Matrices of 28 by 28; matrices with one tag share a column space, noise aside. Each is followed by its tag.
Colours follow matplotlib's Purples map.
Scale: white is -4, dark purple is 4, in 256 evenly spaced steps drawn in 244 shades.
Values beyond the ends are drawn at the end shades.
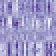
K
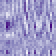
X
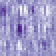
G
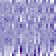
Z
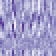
X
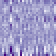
Z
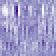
G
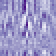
X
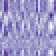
X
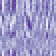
X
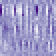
G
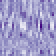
X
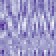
X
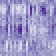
G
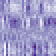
K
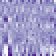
Z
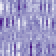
K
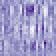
G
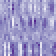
K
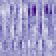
G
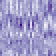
X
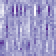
G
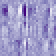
G
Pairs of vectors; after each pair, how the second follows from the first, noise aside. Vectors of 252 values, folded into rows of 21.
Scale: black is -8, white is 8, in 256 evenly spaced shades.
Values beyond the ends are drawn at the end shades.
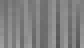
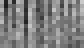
reversed, scaled up.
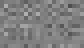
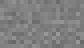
reversed, shrunk.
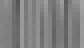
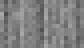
wrapped around.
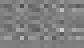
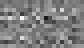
reversed, scaled up.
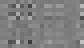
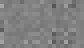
reversed, shrunk.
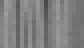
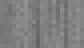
reversed, shrunk.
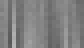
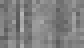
wrapped around.
